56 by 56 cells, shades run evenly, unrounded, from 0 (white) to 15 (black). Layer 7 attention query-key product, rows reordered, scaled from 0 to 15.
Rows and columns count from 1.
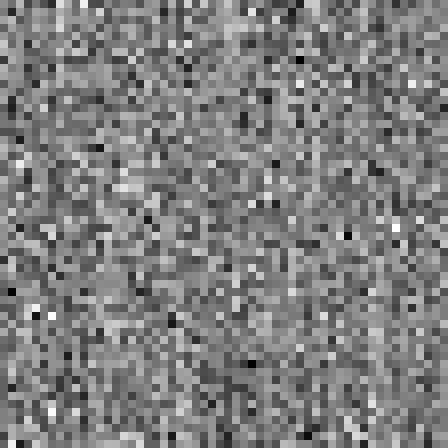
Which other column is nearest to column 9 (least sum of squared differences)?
1
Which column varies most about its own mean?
2
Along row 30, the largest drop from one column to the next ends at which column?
45
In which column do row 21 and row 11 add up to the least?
44
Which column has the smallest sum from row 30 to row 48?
14
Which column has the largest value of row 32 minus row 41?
56
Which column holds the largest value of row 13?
34
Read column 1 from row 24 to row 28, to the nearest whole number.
6 8 7 7 5
